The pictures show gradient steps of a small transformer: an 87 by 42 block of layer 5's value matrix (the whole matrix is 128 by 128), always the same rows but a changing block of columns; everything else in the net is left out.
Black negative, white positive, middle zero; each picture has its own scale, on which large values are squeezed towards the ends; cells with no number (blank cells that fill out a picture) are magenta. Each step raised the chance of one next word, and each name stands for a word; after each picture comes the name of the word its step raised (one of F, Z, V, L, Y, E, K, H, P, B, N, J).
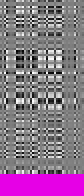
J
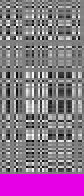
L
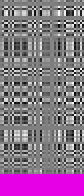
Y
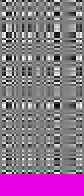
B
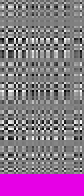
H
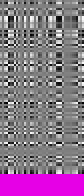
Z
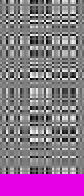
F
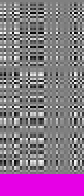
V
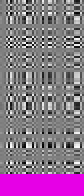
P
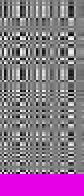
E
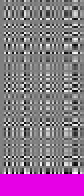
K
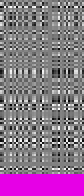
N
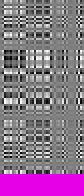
J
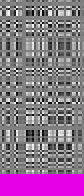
Y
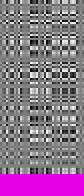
F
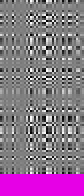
F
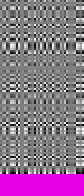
K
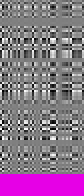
H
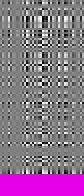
Z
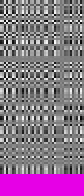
F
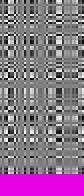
F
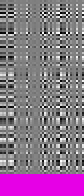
V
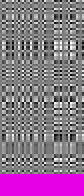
Y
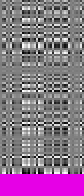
K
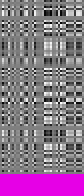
Y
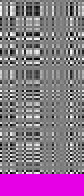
E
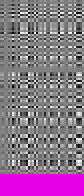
V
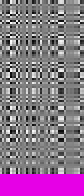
F
